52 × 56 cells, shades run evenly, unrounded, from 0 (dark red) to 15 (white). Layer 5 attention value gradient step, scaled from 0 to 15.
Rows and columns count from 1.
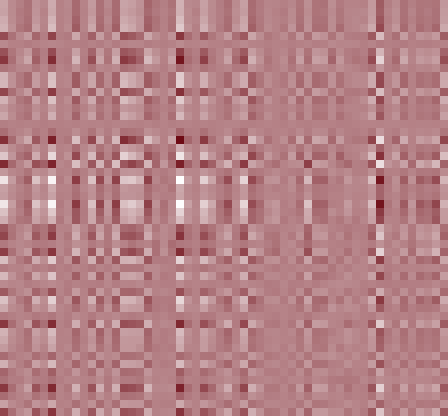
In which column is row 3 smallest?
48
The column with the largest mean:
23
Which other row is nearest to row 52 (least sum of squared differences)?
30
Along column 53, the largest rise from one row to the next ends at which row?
21
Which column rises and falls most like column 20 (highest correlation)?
22
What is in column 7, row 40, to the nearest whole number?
7
